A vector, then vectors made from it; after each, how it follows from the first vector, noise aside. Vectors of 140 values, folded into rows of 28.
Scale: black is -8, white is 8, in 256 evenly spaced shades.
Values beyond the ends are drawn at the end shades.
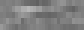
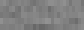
wrapped around, negated, shrunk.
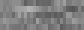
copied.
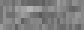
copied.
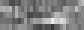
reversed, scaled up.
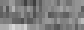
wrapped around, scaled up.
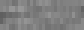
wrapped around, negated, shrunk.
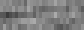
wrapped around, negated.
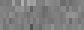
wrapped around, partly zeroed.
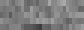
wrapped around, negated.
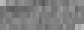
wrapped around, partly zeroed.
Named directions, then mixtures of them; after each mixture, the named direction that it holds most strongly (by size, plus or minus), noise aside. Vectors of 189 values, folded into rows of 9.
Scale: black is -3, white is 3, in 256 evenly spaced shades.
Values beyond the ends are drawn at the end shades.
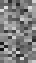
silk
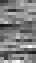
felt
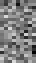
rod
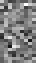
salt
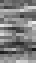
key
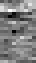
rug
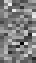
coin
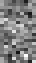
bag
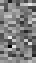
salt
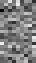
rod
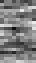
key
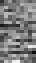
felt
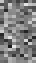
salt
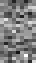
bag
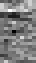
rug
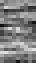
key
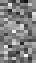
bag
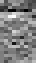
rug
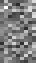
coin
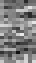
key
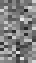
silk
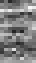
key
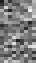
felt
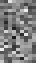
silk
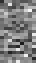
coin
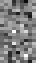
bag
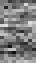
key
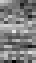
felt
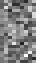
coin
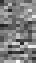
felt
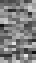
felt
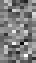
coin
